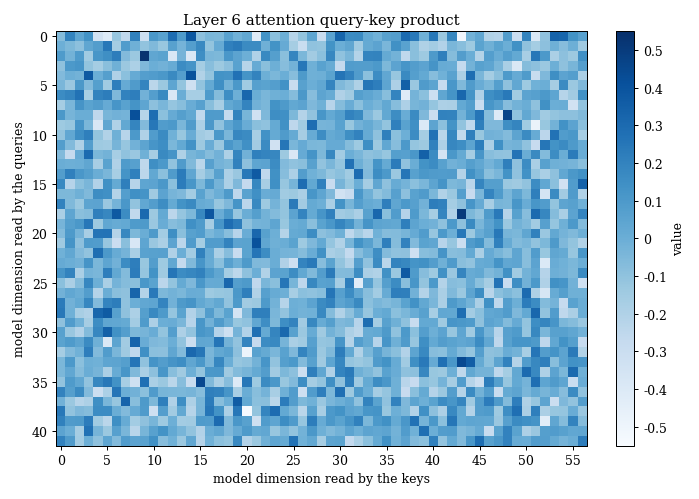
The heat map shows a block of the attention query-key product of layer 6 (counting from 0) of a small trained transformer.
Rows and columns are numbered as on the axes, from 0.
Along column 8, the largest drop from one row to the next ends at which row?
32
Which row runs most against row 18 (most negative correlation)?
0
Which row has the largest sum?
33
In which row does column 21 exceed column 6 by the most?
21
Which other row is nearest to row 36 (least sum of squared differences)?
34
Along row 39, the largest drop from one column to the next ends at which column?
52
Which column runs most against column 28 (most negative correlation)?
54
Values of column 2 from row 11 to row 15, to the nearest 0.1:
-0.2 0 0 0.1 -0.1
